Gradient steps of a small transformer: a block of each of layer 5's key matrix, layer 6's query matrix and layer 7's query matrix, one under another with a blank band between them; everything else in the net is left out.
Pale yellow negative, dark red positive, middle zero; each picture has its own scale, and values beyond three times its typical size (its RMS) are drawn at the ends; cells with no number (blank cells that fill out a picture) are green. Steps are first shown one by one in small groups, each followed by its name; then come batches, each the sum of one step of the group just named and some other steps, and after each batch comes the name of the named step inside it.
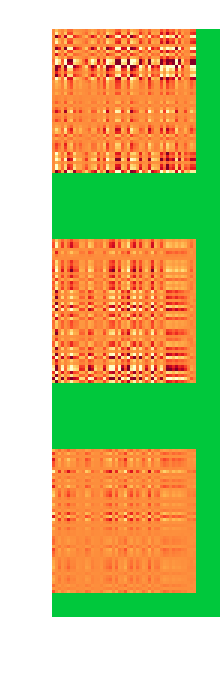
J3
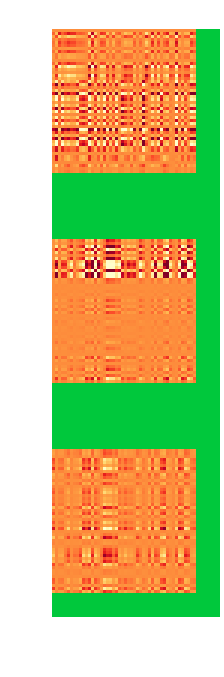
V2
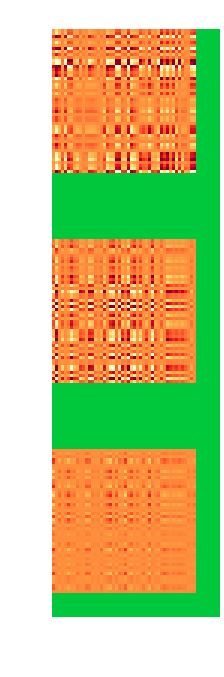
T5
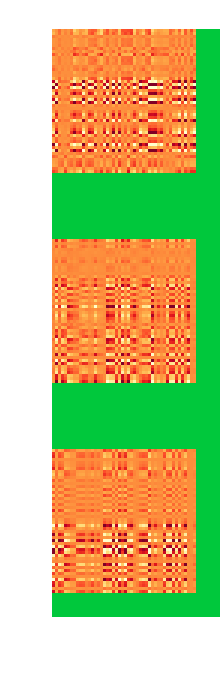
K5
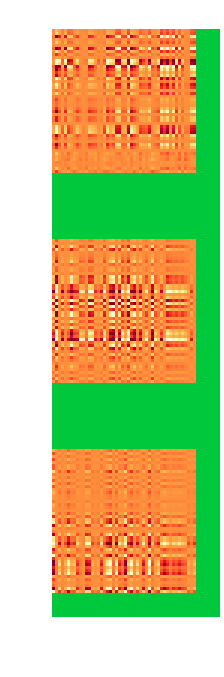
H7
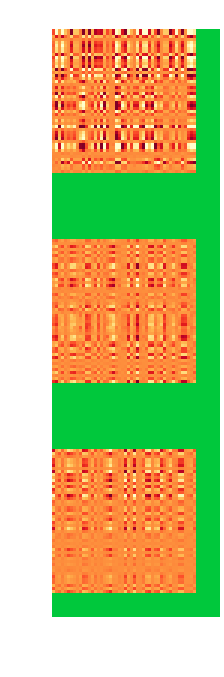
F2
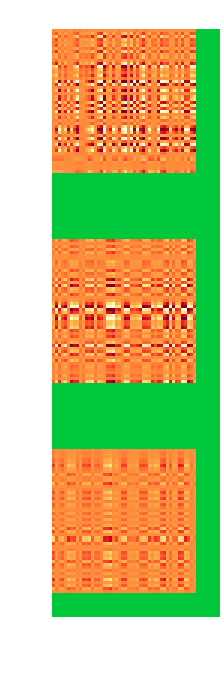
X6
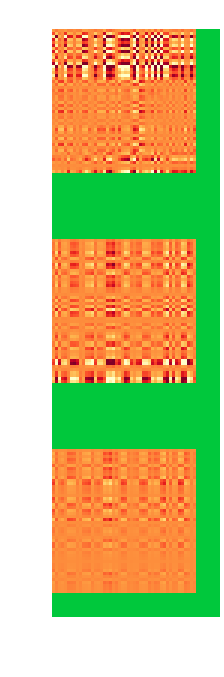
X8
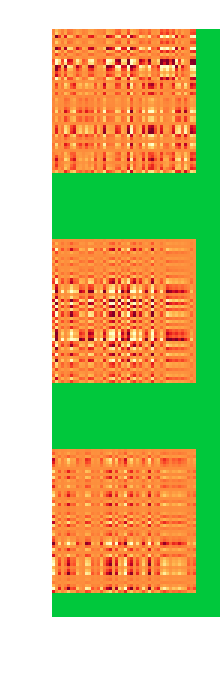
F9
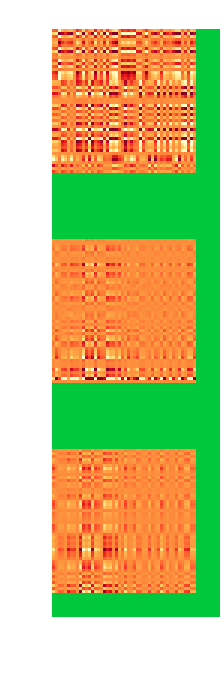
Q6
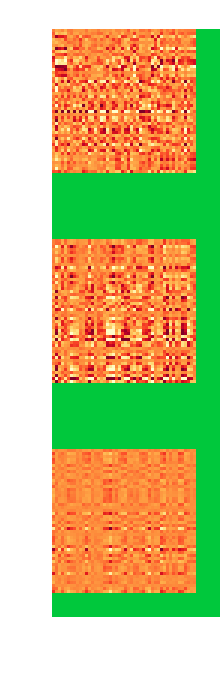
T5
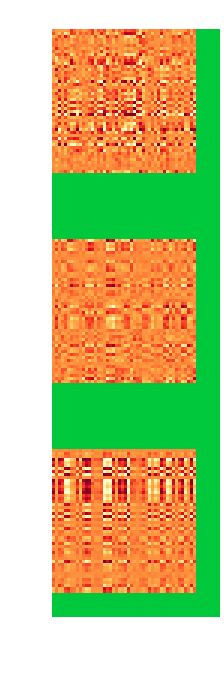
X6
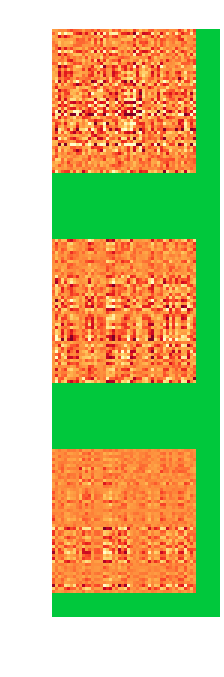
X6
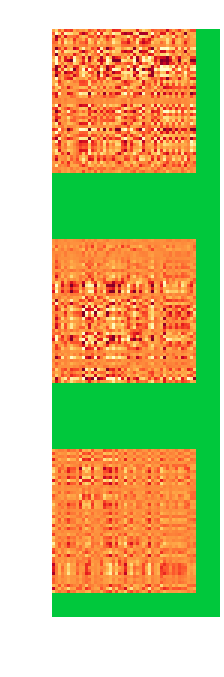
H7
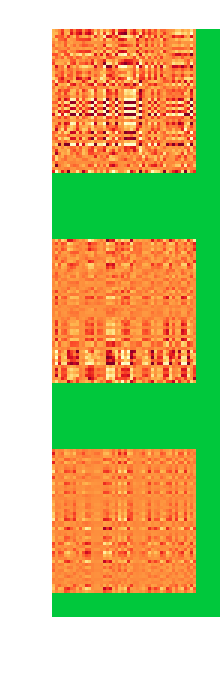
X8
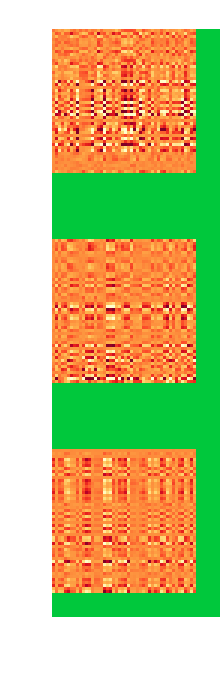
X6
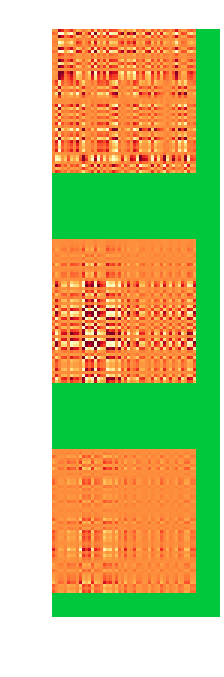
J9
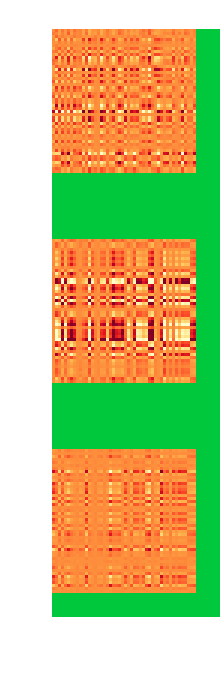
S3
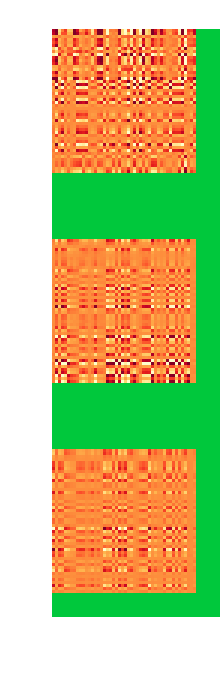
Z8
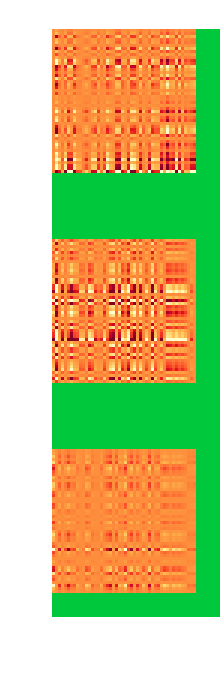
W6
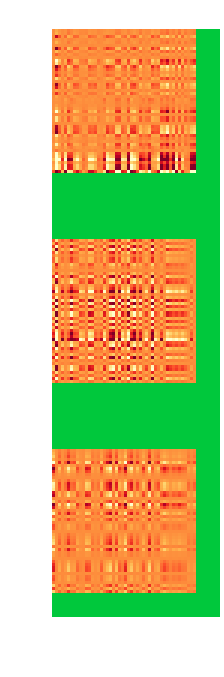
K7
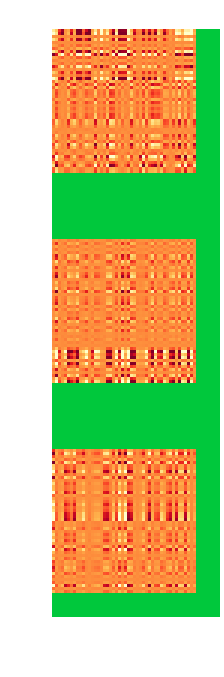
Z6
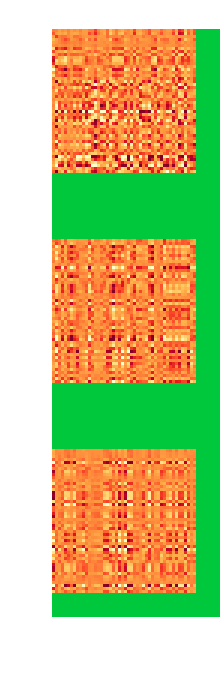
K7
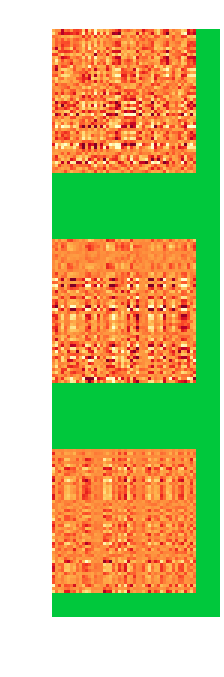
Z6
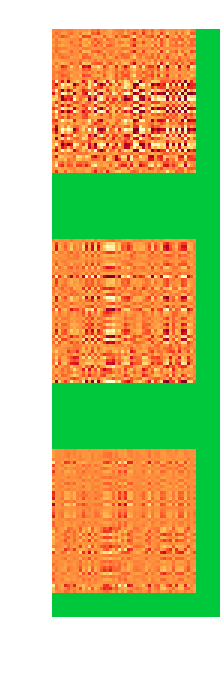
K7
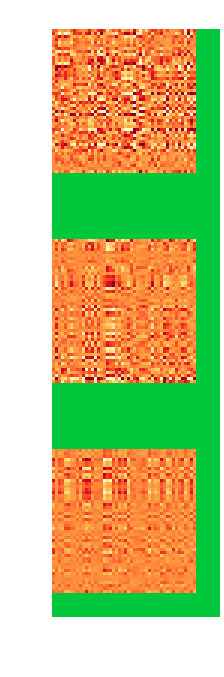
Z8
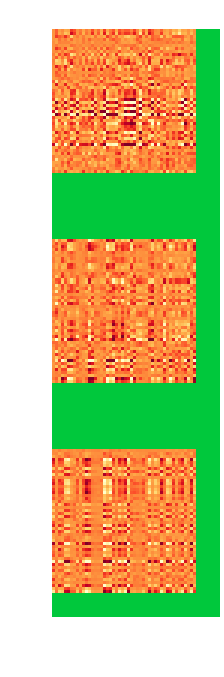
S3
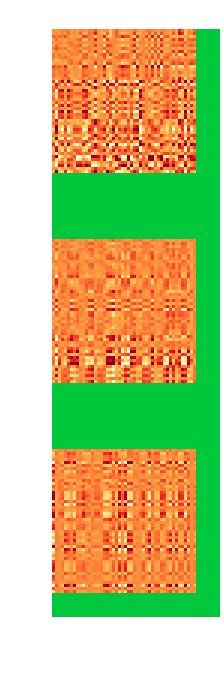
K7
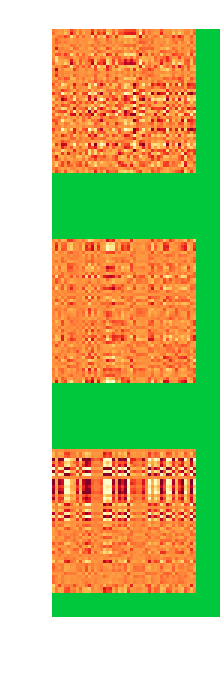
S3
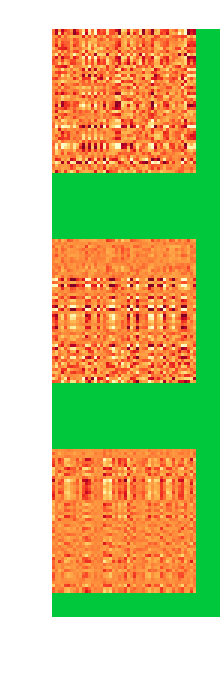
Z8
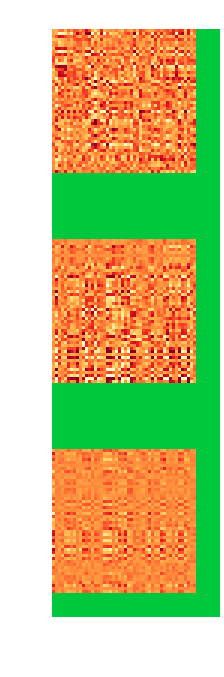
J9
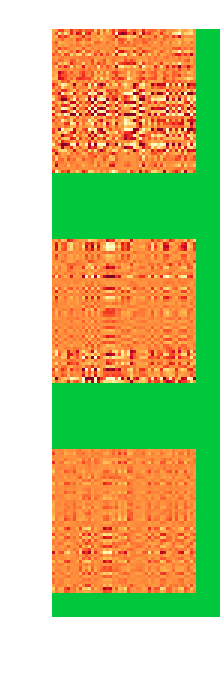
Z6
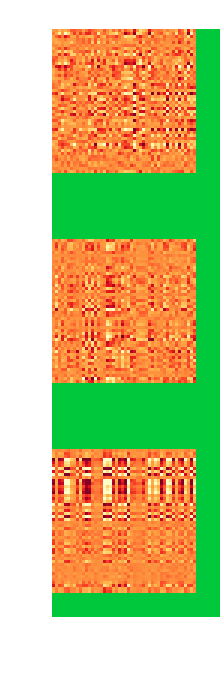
S3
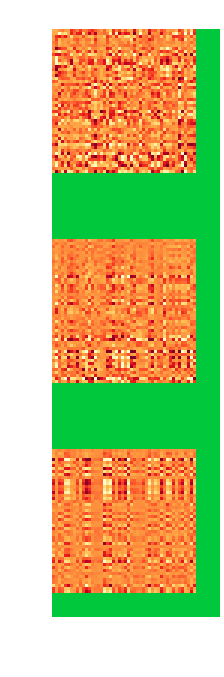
S3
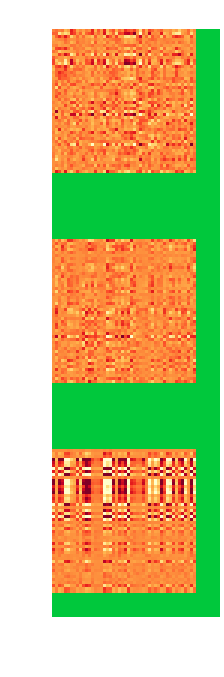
J9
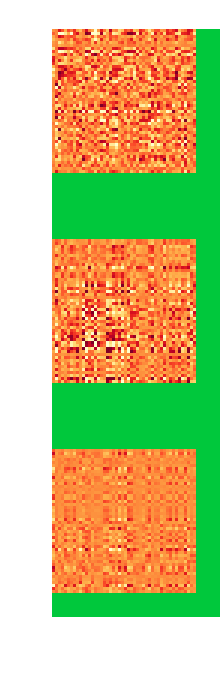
J9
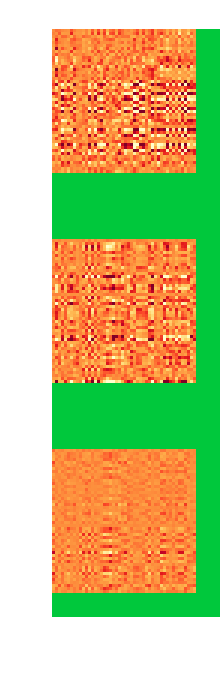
S3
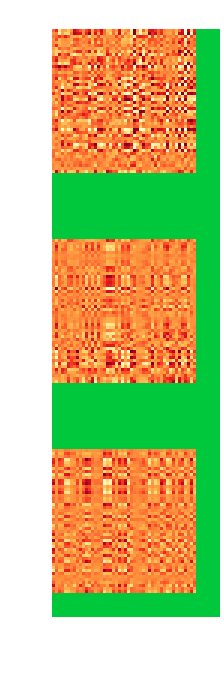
Z8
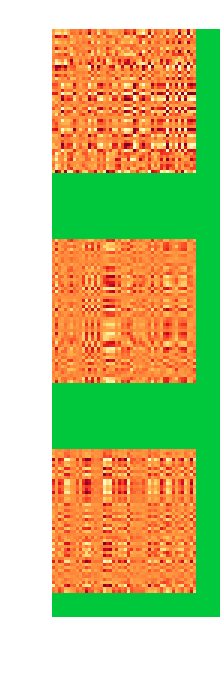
W6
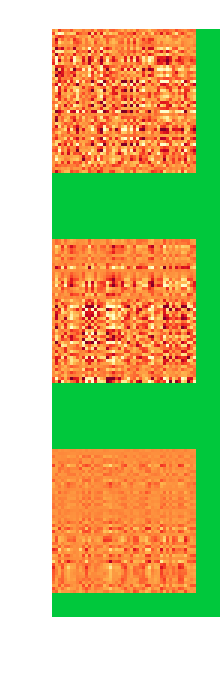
J9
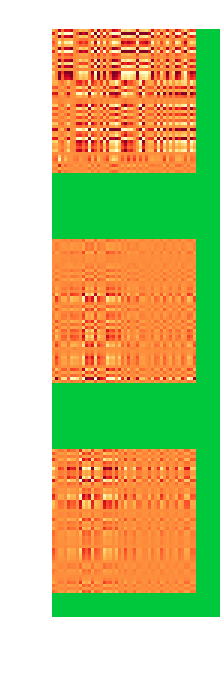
J9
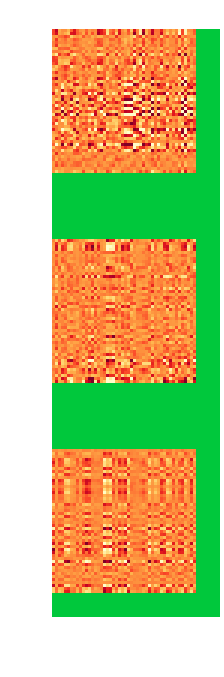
Z8
